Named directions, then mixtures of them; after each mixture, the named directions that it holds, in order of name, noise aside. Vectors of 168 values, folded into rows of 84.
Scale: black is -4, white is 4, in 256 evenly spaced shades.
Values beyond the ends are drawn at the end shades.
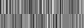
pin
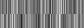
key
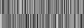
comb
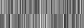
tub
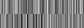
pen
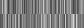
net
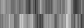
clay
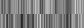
clay, pen.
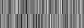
key, pen.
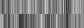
clay, comb, key.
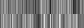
clay, key, net.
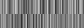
pen.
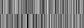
pen.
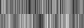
clay, pin.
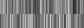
clay, key, tub.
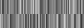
comb, key, tub.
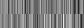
clay, comb, tub.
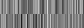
pen.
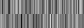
comb, key, pen.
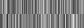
net.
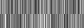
net, tub.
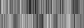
clay, pin.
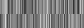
net, pen, tub.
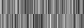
clay, comb, pen.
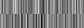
net, pen.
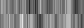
clay.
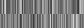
comb, net, pin.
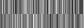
comb, pen.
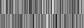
pin, tub.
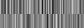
pin.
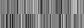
clay, comb, key.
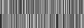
comb.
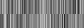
net, tub.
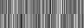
key.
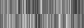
clay, comb, key.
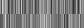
net, tub.
